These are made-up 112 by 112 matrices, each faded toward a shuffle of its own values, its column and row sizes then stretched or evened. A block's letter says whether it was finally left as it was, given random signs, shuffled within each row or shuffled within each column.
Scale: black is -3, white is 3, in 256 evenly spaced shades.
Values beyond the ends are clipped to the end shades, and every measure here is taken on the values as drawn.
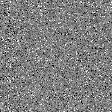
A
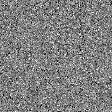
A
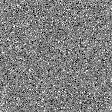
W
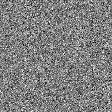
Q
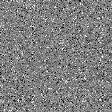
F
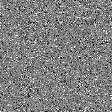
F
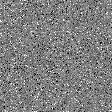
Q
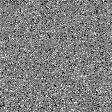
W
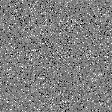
F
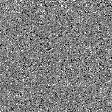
F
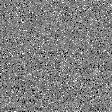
F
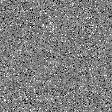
A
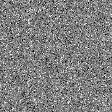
Q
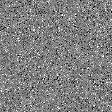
A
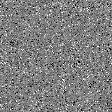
A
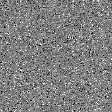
F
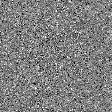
Q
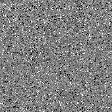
A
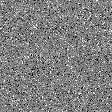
W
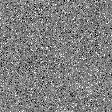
Q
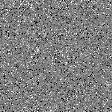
A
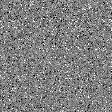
A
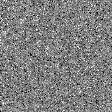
Q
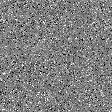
W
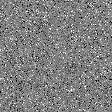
Q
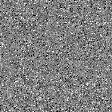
A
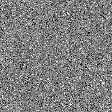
A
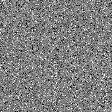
Q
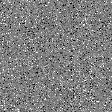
Q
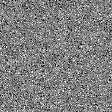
A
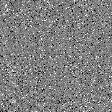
F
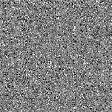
F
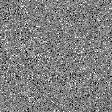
F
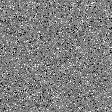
W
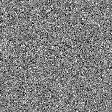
W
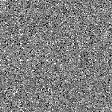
F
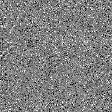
F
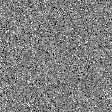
Q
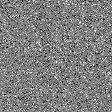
W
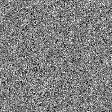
Q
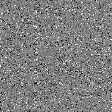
F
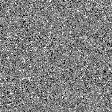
A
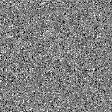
F
